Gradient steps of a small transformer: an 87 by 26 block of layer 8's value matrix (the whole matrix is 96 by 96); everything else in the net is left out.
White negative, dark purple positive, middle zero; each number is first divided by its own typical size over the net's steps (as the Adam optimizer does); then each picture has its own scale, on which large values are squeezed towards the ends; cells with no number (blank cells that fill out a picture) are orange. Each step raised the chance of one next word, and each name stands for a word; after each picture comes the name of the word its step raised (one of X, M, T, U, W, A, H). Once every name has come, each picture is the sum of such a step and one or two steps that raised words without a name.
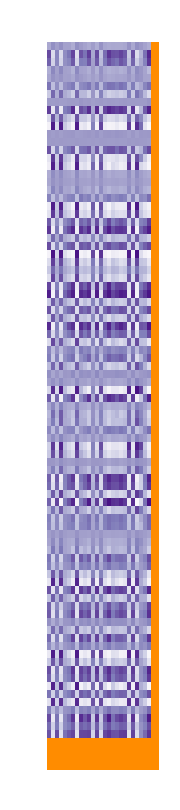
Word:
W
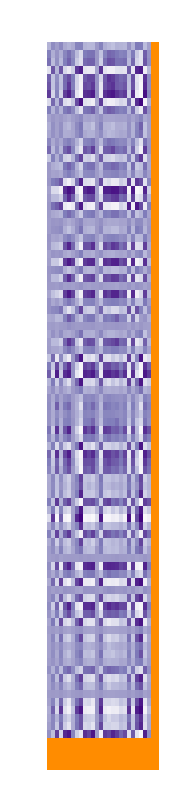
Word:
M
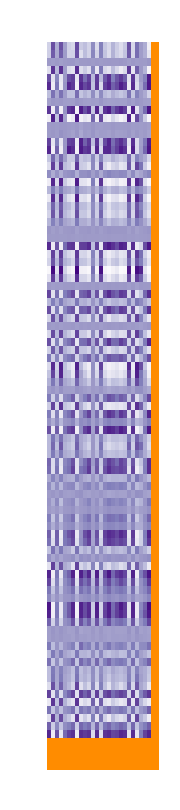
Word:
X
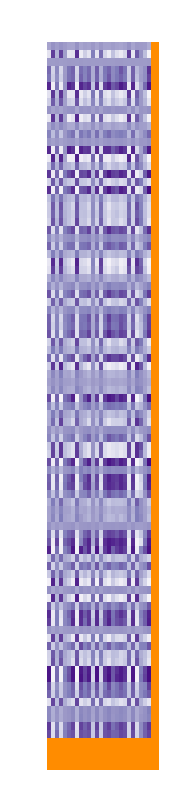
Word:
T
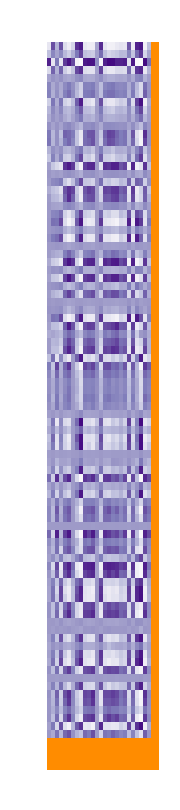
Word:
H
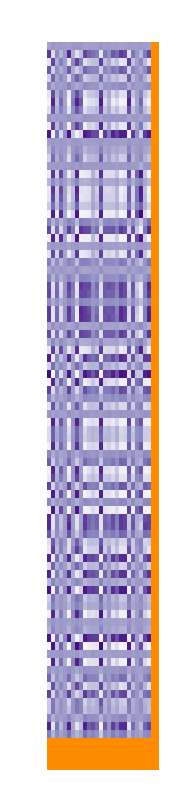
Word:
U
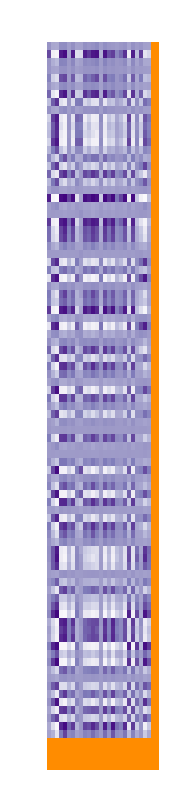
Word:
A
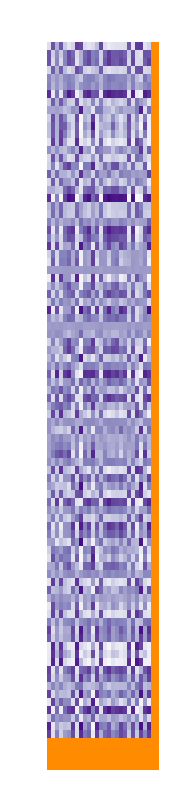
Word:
A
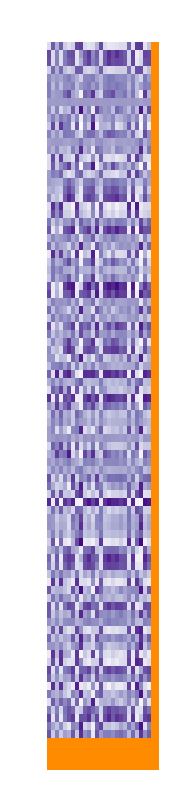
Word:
W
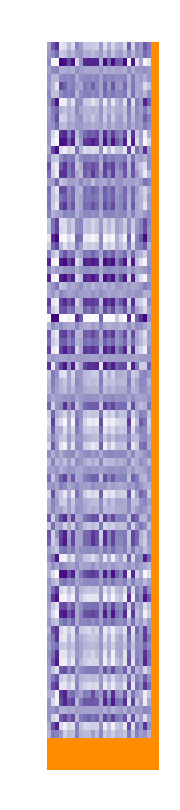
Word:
H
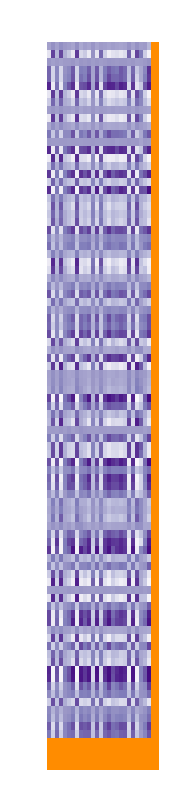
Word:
T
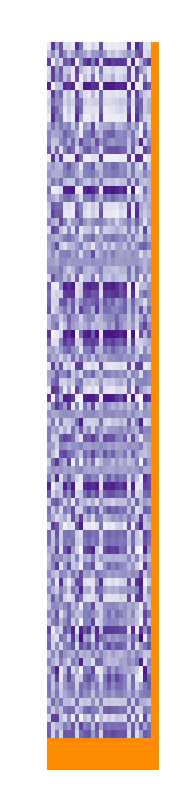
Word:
T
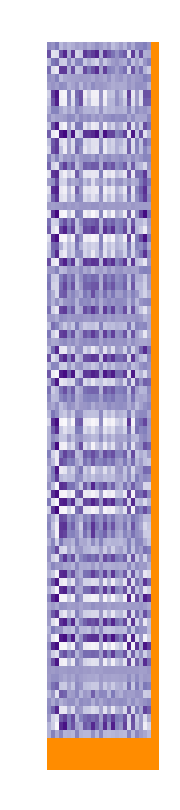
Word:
U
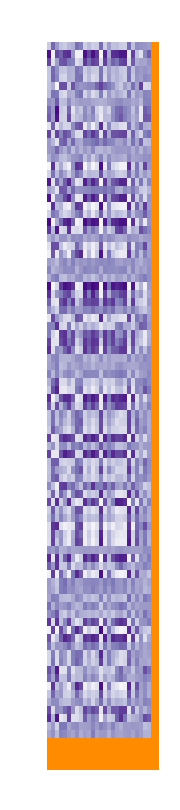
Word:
W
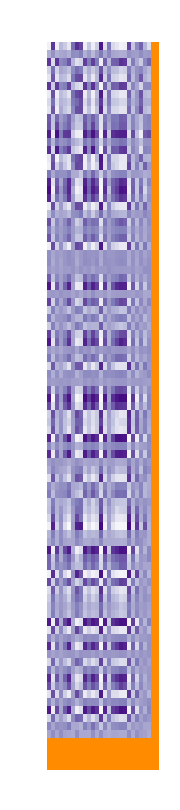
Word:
T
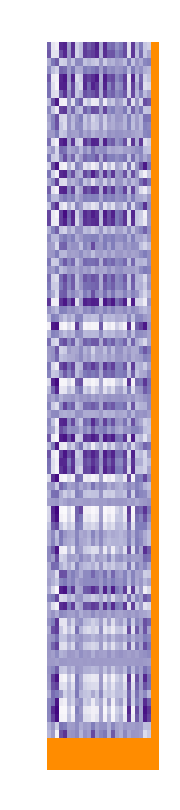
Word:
M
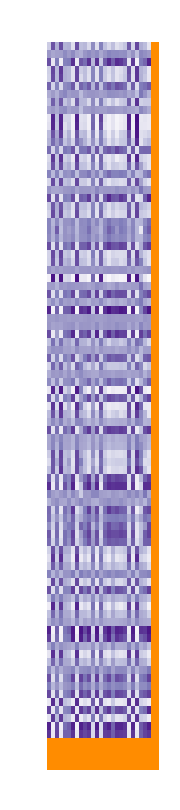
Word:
A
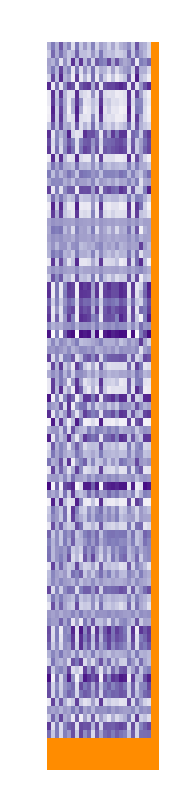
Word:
T
